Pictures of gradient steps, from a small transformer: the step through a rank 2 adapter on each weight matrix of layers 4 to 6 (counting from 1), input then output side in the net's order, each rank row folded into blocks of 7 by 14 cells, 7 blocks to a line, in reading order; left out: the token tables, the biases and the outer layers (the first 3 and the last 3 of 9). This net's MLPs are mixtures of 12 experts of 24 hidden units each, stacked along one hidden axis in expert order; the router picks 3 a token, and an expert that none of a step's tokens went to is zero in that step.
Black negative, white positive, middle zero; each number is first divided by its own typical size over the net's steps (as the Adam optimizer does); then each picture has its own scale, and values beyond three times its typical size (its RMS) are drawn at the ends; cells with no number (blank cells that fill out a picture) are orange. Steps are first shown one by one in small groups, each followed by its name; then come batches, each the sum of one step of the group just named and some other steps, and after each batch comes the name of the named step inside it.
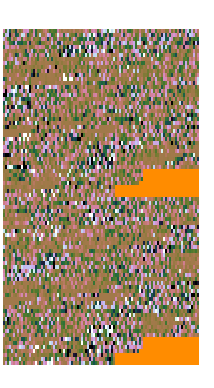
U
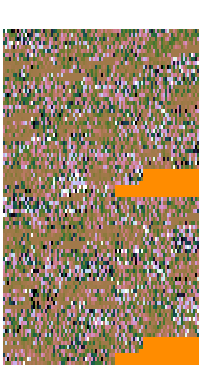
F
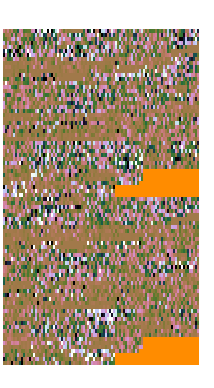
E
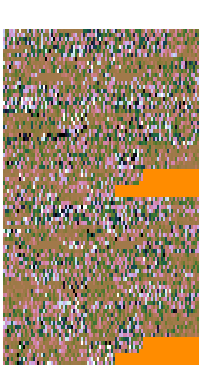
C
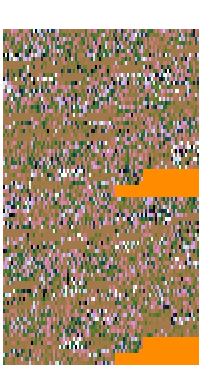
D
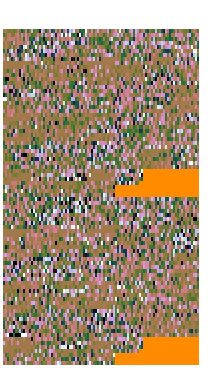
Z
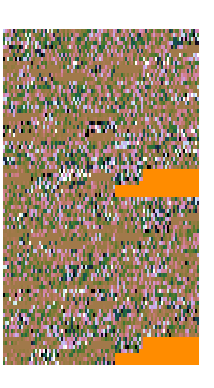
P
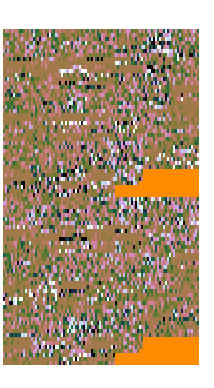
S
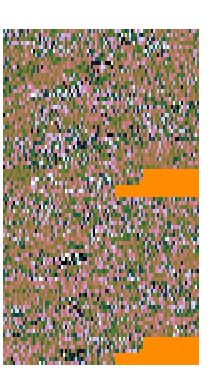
Z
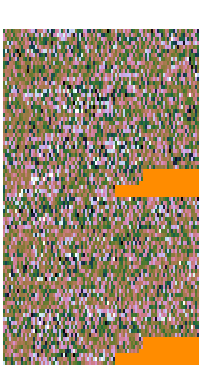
E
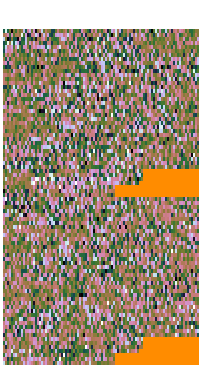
F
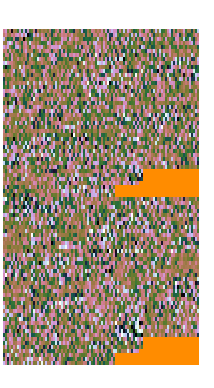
F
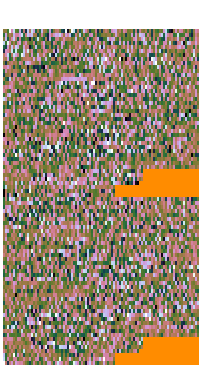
Z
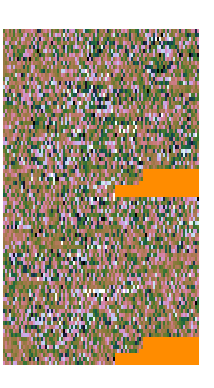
S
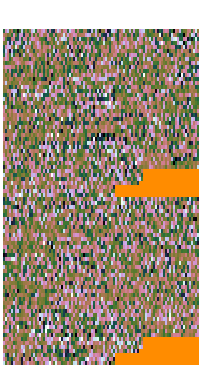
E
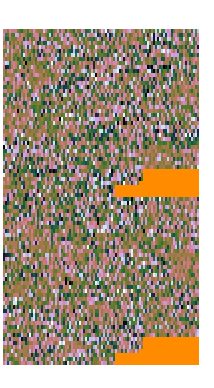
S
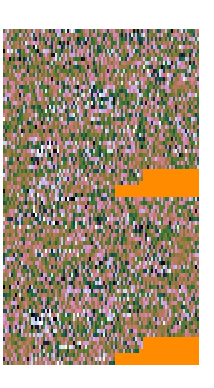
P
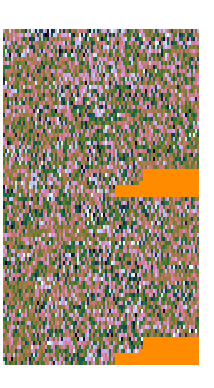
E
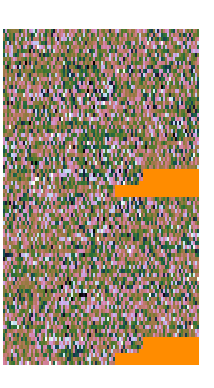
D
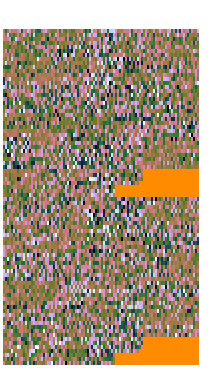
U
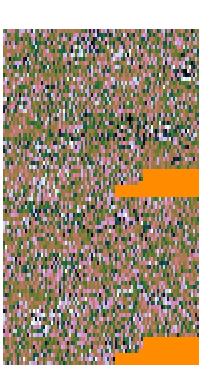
C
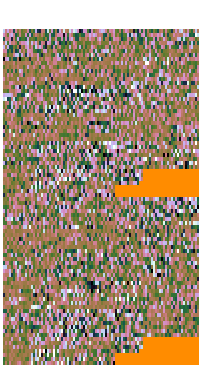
P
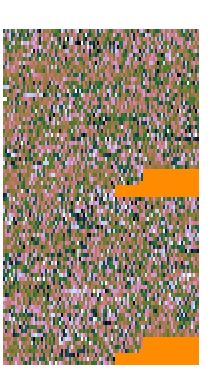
Z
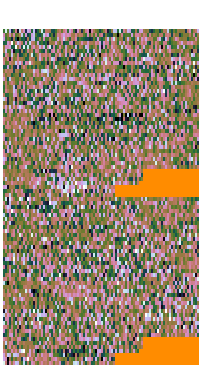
F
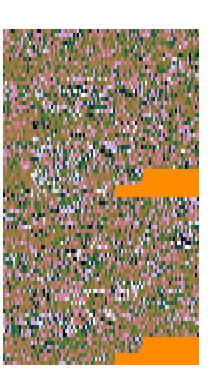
F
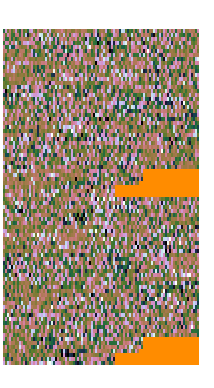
U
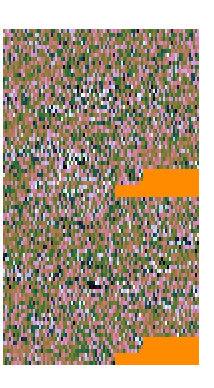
F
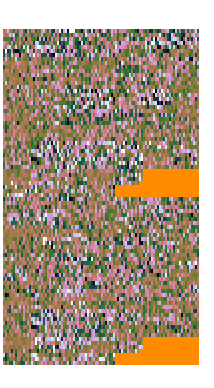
E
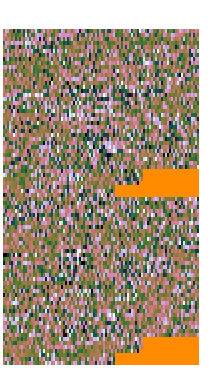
P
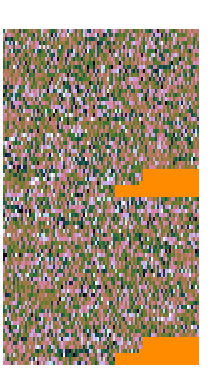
U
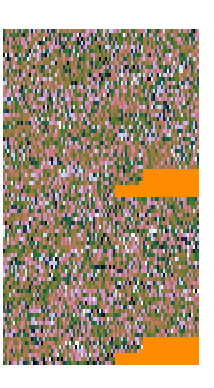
D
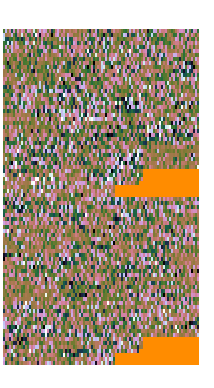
C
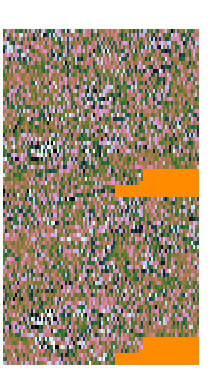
U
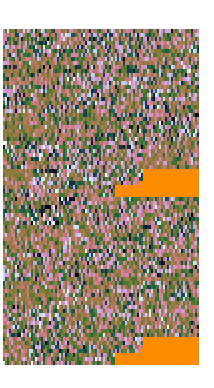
Z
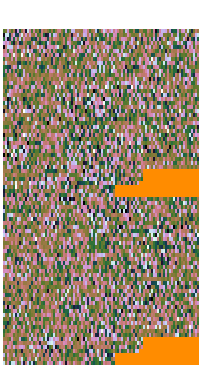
U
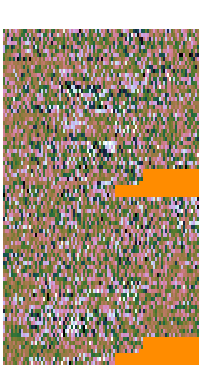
S
